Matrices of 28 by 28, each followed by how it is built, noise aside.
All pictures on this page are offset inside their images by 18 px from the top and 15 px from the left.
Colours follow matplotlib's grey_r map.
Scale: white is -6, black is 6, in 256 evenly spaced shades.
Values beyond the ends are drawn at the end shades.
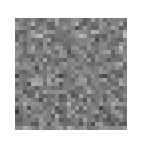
repeating columns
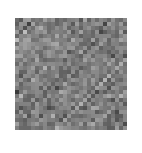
Hankel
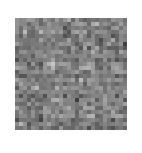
blocks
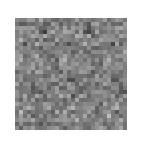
repeating columns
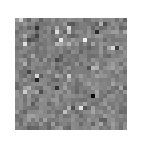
sparse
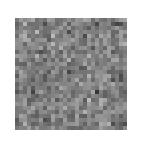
blocks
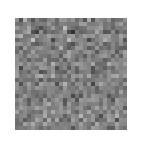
repeating columns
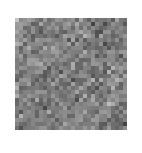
Hankel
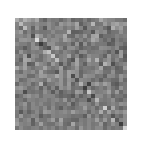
diagonal
